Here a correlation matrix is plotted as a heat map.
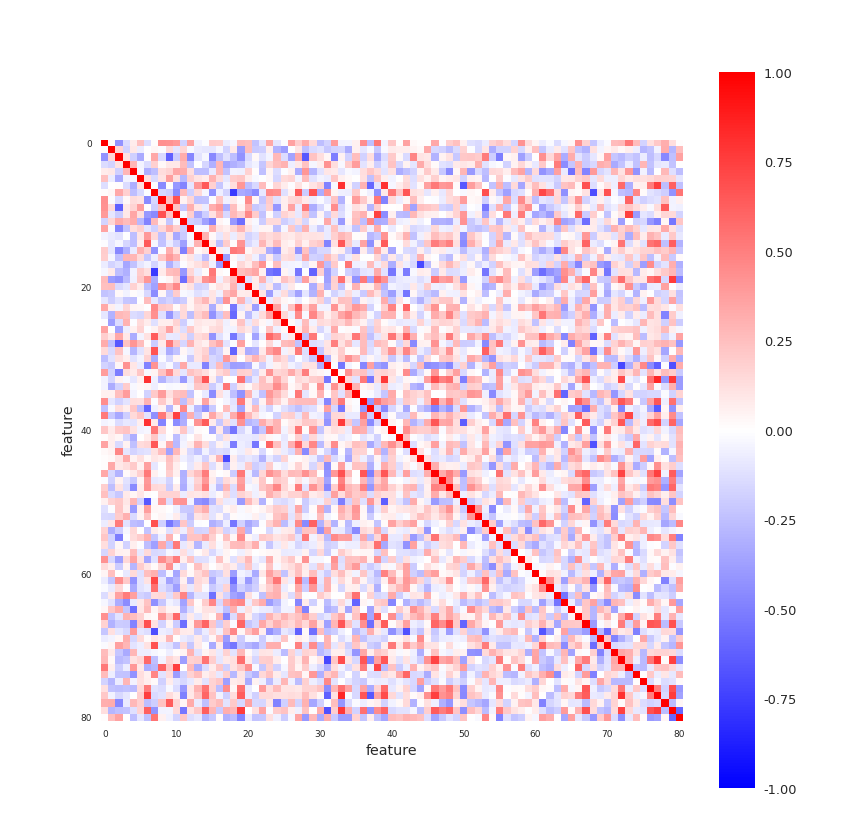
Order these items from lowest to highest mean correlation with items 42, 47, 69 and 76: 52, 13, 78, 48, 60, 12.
78, 12, 60, 52, 13, 48
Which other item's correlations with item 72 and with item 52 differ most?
71
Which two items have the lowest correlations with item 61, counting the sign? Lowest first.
68, 18
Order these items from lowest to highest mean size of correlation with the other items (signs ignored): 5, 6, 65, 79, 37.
5, 65, 37, 6, 79
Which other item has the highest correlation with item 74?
42
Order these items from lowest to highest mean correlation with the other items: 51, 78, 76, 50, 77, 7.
50, 78, 7, 51, 76, 77
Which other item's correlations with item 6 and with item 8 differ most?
39
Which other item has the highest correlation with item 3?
63
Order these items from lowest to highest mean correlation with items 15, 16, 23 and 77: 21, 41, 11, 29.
11, 21, 41, 29
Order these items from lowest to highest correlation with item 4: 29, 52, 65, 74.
65, 74, 29, 52
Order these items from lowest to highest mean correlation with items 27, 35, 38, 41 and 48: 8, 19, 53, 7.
19, 53, 7, 8
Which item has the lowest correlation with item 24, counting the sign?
18
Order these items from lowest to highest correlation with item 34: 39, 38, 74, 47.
38, 74, 47, 39
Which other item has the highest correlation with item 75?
31
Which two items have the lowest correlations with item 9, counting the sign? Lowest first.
2, 53
